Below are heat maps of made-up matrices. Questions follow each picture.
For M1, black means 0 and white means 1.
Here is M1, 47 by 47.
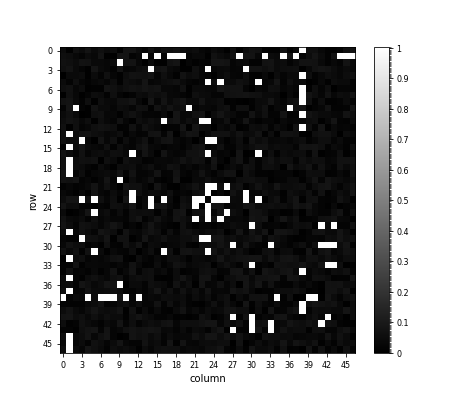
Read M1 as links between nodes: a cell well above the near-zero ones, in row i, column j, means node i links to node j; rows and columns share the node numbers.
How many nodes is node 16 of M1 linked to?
3
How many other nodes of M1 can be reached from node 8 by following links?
10
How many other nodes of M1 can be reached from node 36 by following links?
3
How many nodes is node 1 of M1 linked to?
12
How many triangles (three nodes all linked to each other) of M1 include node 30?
5
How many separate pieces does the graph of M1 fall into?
5
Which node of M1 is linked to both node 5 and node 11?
node 23
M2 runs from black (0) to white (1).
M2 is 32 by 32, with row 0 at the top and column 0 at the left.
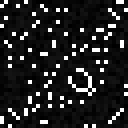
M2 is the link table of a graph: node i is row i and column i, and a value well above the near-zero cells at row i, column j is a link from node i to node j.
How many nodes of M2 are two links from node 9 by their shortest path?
5
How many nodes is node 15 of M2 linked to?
2
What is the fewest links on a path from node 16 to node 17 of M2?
6
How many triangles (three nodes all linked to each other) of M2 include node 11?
2
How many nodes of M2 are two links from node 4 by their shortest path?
3
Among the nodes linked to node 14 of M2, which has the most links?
node 2
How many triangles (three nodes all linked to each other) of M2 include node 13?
1
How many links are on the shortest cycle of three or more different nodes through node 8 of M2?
3
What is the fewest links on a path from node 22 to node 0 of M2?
4
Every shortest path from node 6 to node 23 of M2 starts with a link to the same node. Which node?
node 27
